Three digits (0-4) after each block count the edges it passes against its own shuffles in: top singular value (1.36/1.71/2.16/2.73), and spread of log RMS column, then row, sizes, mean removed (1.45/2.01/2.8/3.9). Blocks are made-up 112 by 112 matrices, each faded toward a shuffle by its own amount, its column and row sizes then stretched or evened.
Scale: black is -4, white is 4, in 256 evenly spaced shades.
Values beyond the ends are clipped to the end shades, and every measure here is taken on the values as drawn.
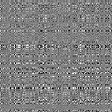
4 3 4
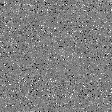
0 0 2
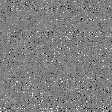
2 0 2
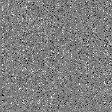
0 3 1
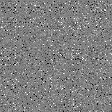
2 1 2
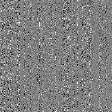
1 4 1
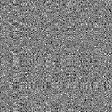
4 2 1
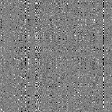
4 3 2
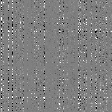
3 4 2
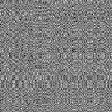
4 1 0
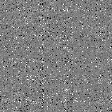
1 2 2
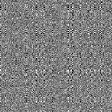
4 3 2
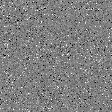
0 0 1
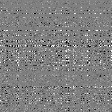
3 2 4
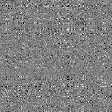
3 1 3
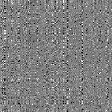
4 3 1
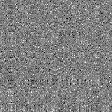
3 0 1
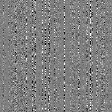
3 4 0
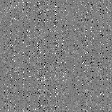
1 3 1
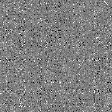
0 3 2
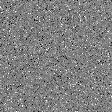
1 0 0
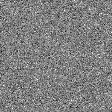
0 0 1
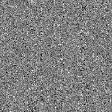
2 2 0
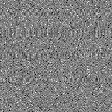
4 0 0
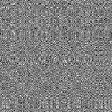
4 1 2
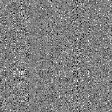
3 3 0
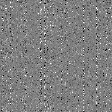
1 3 0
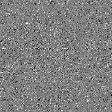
2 1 2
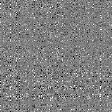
1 3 3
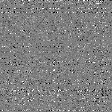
1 1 3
